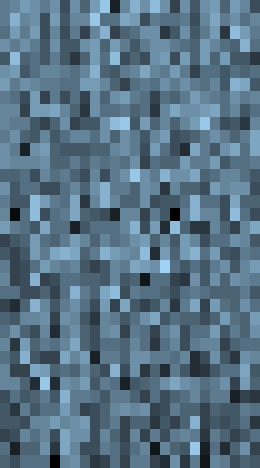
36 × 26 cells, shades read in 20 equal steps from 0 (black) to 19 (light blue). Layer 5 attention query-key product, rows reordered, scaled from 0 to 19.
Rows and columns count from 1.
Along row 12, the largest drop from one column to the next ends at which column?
3
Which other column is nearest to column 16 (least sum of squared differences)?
23
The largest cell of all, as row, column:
21, 17
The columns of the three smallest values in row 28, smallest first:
10, 20, 24
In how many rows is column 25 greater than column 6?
21
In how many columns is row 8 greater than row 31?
16
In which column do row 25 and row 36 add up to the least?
6
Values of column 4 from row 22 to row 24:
16 7 16
